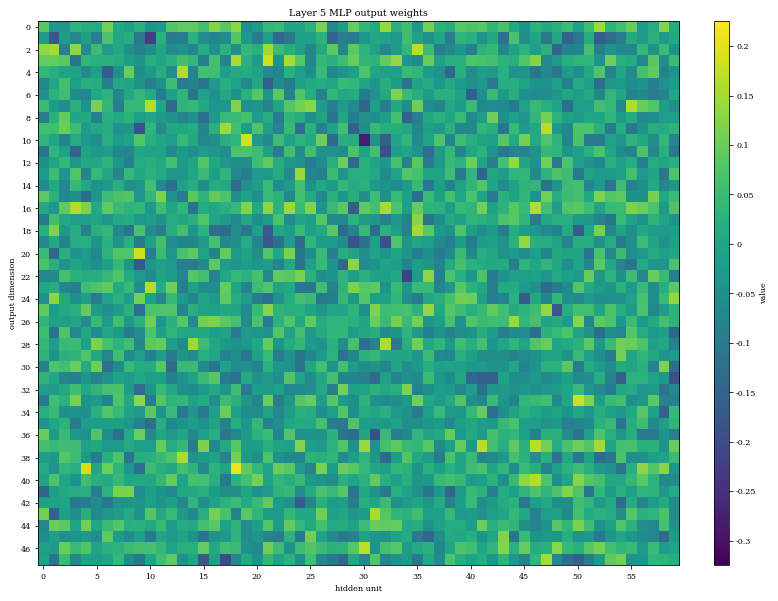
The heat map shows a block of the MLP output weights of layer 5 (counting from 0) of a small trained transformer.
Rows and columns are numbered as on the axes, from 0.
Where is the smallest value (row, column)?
10, 30
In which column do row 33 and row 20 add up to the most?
9
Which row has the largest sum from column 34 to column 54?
37
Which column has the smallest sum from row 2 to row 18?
32
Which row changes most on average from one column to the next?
18
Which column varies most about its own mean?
21
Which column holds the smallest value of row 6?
40
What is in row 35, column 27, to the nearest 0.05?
-0.1
